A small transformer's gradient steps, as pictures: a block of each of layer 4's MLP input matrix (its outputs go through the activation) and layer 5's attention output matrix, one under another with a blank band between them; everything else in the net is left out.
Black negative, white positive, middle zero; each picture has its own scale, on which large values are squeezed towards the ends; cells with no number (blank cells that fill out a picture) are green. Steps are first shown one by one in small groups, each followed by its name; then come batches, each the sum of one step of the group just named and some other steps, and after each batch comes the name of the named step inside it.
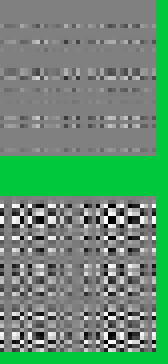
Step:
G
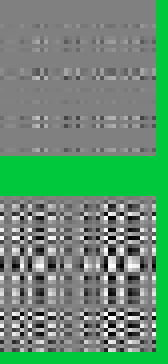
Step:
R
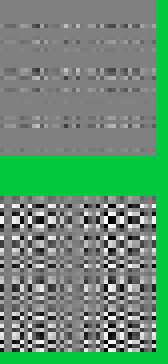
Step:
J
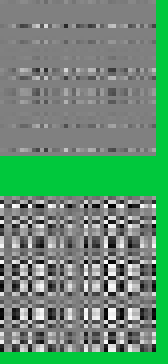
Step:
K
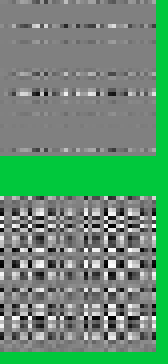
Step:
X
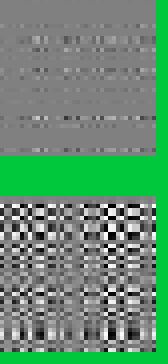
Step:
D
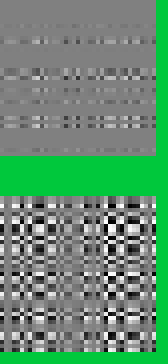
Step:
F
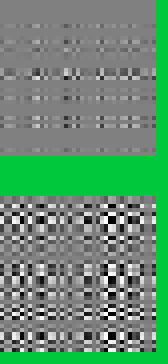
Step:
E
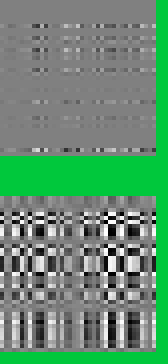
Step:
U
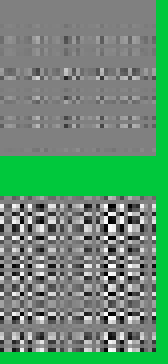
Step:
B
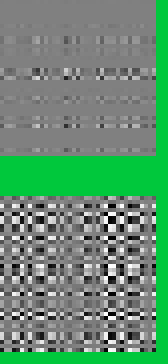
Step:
B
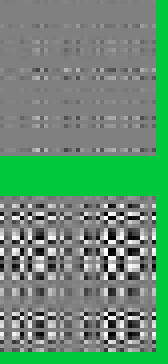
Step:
R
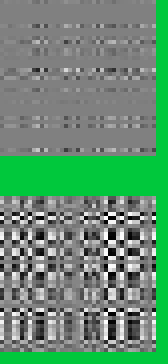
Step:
U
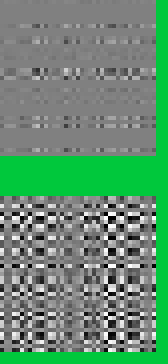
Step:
J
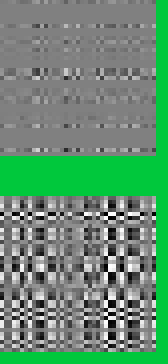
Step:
U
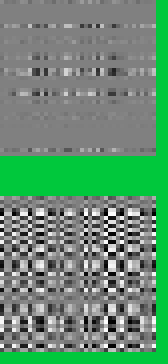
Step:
X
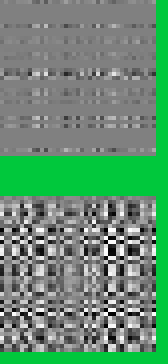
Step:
F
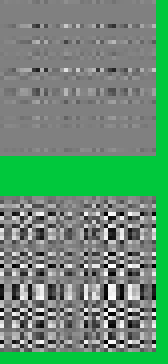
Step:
J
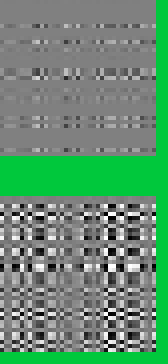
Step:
R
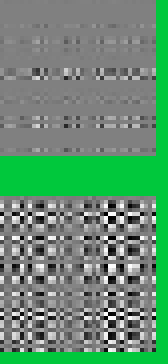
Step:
R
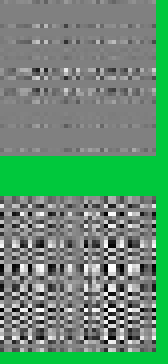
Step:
K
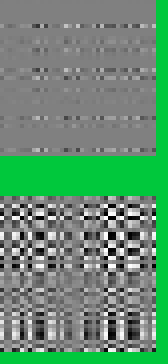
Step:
D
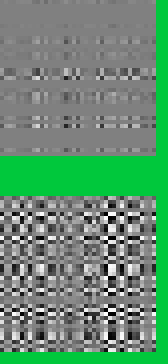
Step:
E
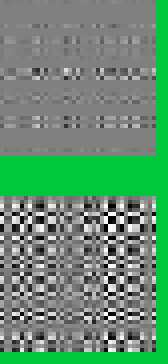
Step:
B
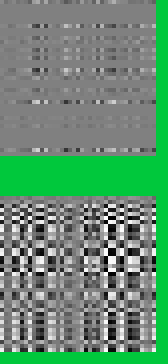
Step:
U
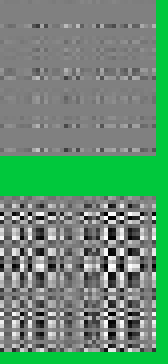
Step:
U
